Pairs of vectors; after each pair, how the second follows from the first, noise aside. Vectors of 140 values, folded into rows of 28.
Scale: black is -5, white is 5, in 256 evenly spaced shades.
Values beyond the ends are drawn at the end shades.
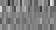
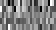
scaled up.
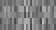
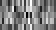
reversed, scaled up.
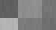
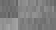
shrunk.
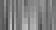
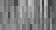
reversed.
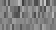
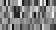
scaled up.
